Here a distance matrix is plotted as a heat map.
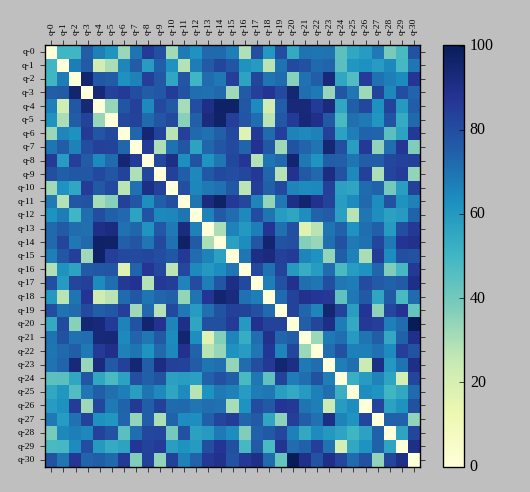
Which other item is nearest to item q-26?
q-23
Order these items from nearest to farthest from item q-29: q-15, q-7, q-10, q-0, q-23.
q-0, q-10, q-23, q-15, q-7
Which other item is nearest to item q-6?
q-16
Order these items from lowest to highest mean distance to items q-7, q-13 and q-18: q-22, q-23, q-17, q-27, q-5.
q-27, q-22, q-5, q-17, q-23
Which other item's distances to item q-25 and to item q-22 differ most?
q-12
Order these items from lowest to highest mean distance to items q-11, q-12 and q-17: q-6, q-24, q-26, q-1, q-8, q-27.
q-1, q-8, q-24, q-27, q-26, q-6
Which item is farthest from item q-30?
q-20
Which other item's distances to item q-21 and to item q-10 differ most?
q-13
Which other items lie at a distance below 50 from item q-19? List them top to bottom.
q-7, q-9, q-27, q-30
